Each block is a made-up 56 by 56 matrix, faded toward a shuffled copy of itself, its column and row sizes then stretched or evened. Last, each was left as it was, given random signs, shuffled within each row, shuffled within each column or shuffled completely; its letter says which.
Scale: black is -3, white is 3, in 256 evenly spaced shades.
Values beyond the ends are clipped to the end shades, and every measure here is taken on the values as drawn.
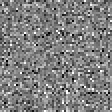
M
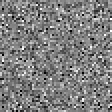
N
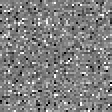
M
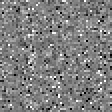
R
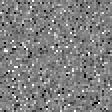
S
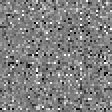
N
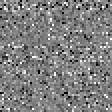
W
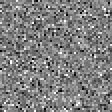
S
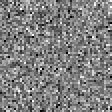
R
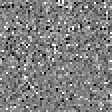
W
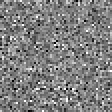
W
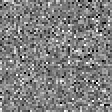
M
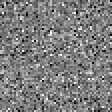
N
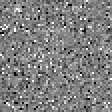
N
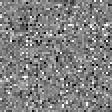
N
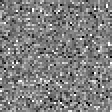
W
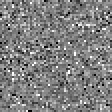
W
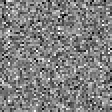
R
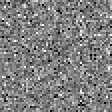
R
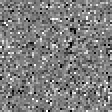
N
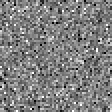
S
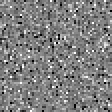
S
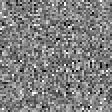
M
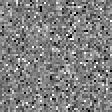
R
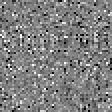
M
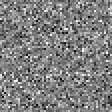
W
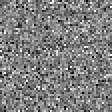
W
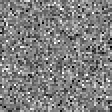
S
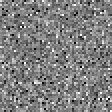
W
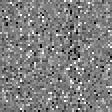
R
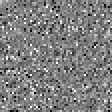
M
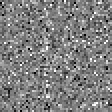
R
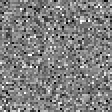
W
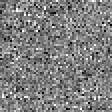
W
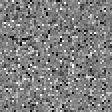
R
